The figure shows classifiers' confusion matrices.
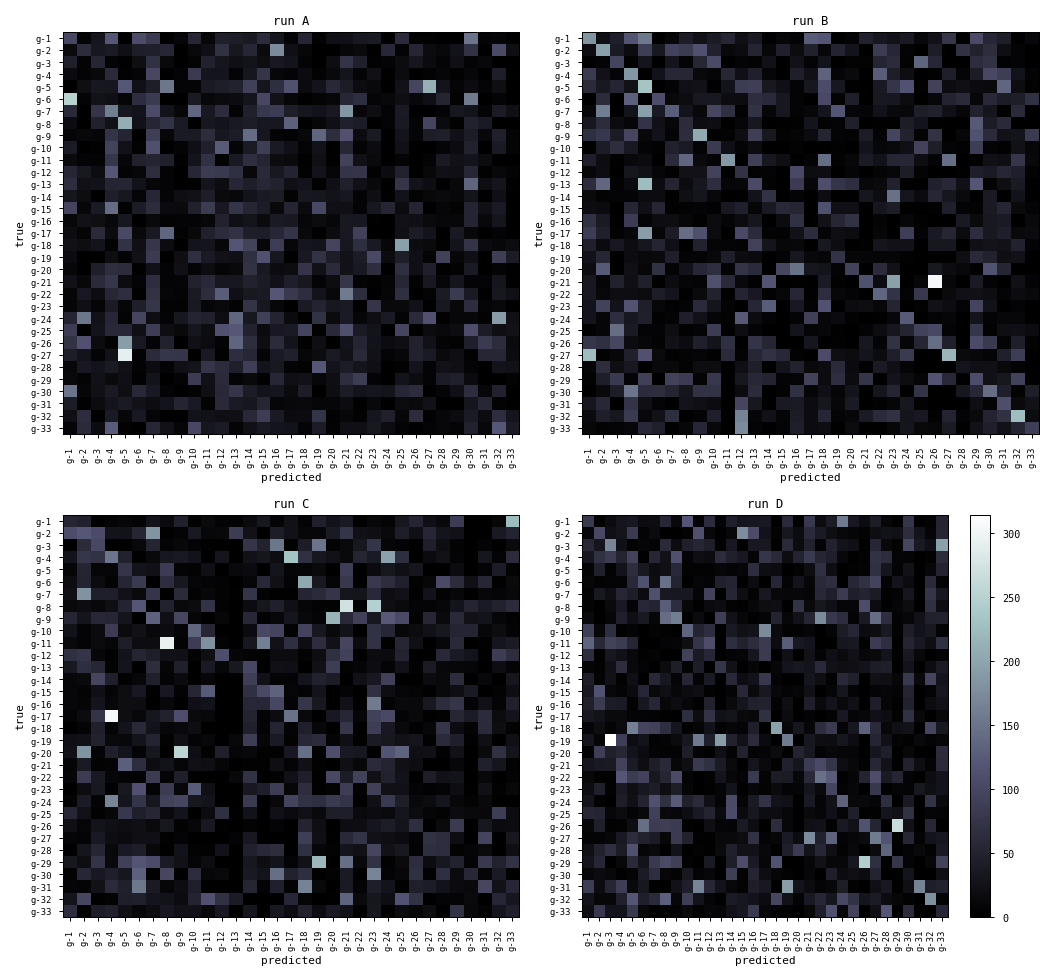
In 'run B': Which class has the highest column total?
g-5
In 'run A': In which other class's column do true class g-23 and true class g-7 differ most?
g-21
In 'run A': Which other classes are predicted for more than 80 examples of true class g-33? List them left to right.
g-4, g-10, g-32
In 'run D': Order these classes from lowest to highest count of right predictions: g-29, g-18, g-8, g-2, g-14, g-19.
g-14, g-29, g-2, g-8, g-19, g-18
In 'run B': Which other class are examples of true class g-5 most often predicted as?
g-31
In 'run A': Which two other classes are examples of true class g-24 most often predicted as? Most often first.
g-32, g-2
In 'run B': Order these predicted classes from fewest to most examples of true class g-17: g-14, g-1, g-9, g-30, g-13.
g-14, g-30, g-13, g-1, g-9
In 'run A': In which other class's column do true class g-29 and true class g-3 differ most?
g-10
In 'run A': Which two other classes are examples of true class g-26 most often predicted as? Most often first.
g-5, g-13
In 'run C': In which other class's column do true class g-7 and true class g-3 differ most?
g-16
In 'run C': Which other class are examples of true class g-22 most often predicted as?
g-20
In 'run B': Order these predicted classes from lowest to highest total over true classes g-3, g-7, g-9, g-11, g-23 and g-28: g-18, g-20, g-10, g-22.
g-20, g-22, g-10, g-18
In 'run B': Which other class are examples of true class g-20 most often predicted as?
g-16
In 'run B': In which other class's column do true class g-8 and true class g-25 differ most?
g-3
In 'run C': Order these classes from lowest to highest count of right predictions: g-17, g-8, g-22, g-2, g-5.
g-8, g-5, g-22, g-2, g-17
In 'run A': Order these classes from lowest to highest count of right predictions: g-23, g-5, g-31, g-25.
g-31, g-23, g-25, g-5
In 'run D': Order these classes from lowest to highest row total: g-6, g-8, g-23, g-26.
g-23, g-8, g-6, g-26
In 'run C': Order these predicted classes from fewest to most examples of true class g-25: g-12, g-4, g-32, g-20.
g-4, g-20, g-12, g-32
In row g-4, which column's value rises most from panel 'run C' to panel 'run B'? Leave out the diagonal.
g-30
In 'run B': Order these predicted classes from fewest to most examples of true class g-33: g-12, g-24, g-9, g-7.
g-7, g-24, g-9, g-12
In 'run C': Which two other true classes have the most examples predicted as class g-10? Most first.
g-23, g-11
